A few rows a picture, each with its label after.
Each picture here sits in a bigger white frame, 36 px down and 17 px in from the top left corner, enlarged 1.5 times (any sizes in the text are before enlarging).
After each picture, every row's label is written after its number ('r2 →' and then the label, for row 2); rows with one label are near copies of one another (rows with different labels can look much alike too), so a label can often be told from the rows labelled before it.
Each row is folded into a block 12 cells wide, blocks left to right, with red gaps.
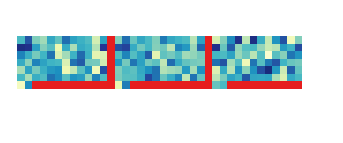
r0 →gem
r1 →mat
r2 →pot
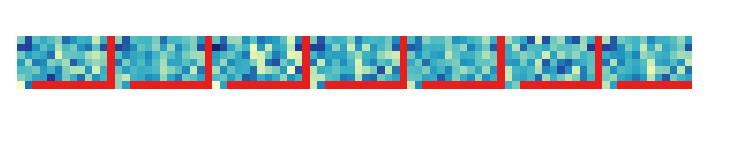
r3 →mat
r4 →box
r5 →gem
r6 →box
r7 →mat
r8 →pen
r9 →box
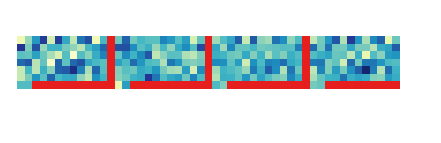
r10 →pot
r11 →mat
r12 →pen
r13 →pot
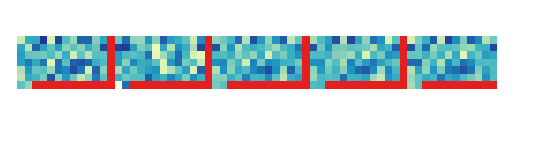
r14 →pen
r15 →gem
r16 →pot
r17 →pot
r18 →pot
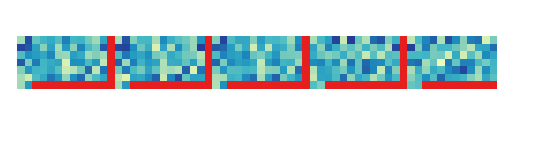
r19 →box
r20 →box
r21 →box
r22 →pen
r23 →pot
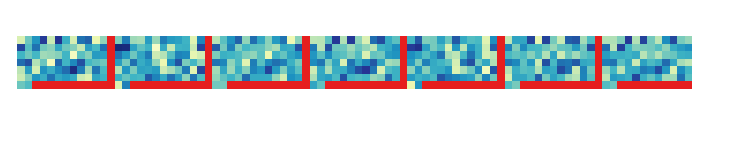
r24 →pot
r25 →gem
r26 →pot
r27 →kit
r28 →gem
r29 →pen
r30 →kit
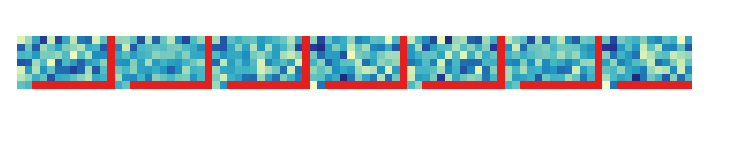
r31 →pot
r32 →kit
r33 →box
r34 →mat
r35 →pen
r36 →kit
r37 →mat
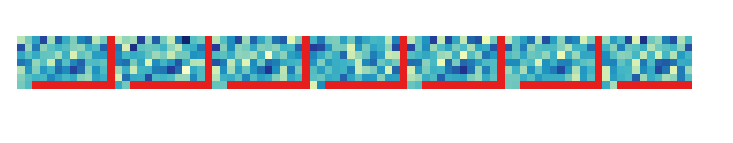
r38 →pot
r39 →kit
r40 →pot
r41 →gem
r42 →pot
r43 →pot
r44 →pen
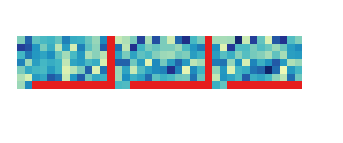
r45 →box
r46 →kit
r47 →kit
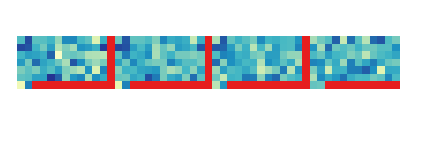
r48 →mat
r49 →mat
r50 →box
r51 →kit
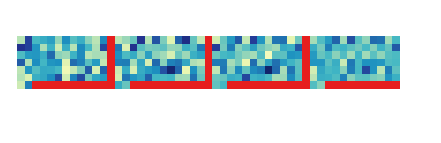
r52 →box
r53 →kit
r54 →pot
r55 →pen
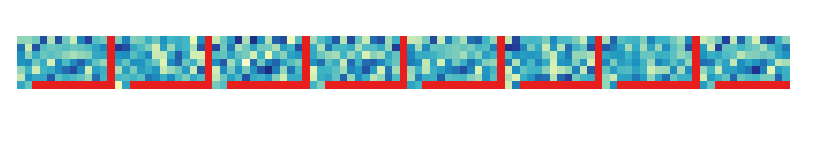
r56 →kit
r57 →gem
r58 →pot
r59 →pen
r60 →kit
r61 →box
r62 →box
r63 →kit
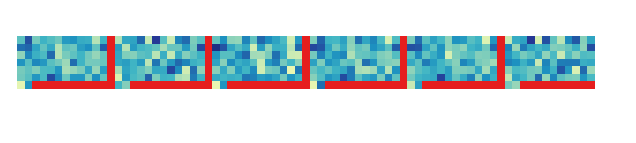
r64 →mat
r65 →pen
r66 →gem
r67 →mat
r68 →mat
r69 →pen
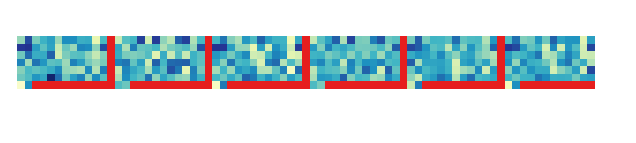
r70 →mat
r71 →pen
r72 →gem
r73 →pen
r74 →box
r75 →gem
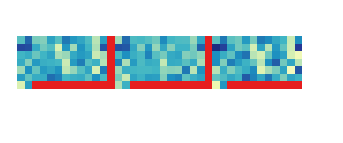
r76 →gem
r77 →box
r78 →gem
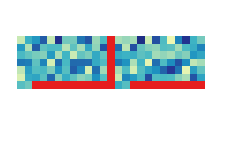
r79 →pen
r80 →kit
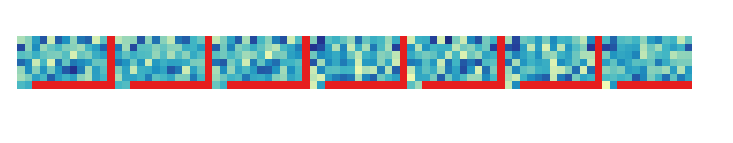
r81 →pot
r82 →kit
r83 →pot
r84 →box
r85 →pen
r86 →box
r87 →mat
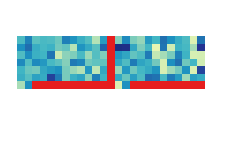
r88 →mat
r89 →gem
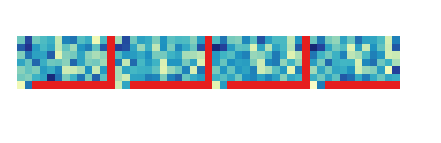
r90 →mat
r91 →box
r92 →gem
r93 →gem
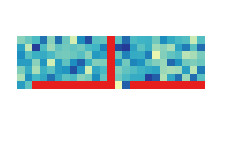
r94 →kit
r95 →mat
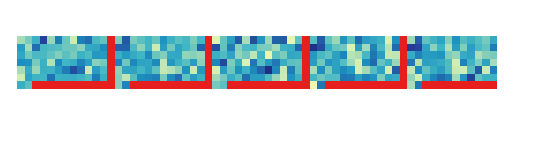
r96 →kit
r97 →box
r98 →pot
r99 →gem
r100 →box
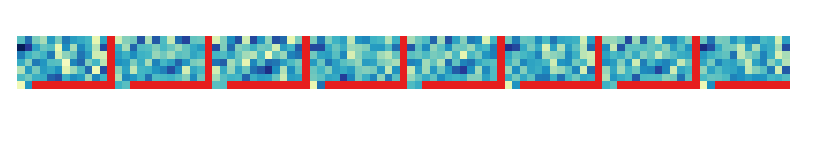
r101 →gem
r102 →kit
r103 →pot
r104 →mat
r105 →pot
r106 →gem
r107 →kit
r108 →gem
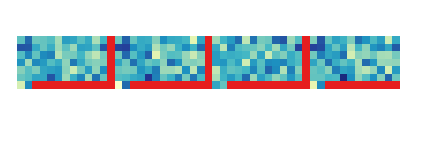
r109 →mat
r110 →mat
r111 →pen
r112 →mat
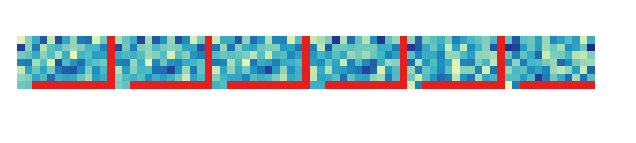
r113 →pot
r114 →pot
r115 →pot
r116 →kit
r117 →box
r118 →mat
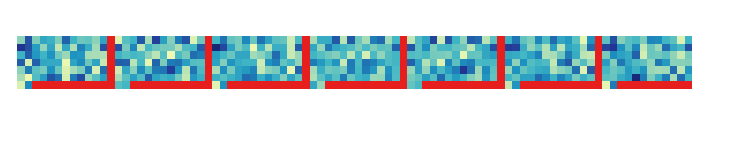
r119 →box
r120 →pot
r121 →gem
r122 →pen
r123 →pot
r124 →gem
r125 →mat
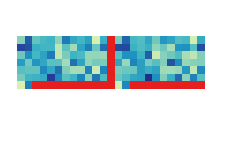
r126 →mat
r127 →mat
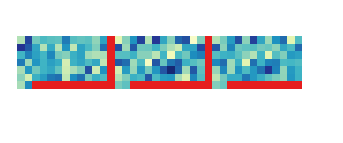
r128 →box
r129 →pot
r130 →pot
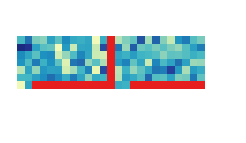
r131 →gem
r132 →kit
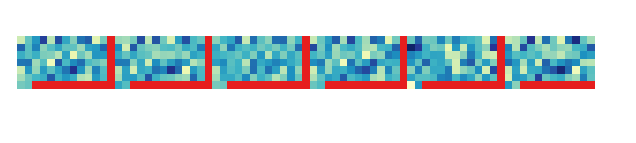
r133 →pot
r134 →kit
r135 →pen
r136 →pot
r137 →gem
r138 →kit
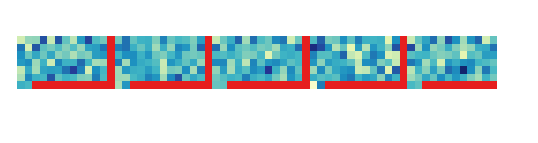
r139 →kit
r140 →box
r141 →pot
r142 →gem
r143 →pot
